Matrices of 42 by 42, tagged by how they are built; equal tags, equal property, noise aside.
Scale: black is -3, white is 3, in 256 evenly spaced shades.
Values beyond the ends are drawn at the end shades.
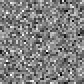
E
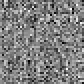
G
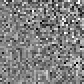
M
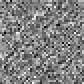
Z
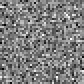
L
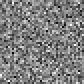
L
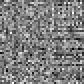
G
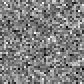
E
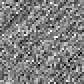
Z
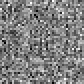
G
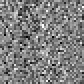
E
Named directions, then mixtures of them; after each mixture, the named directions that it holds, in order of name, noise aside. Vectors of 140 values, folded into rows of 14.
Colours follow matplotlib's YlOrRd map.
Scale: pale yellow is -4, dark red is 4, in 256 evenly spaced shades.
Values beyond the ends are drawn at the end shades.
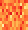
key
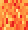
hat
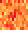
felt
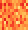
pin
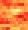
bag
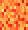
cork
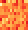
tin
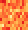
bag, key, tin.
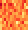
key, pin.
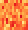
hat.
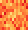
felt.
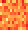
tin.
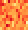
hat, tin.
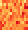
key, pin.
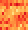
bag, cork.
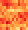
bag, felt.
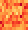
bag, key.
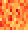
hat, key, tin.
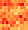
bag, pin.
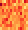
key, tin.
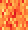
cork, felt.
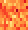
bag, felt, hat.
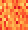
pin.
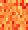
key, pin, tin.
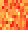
hat.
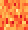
bag, hat.
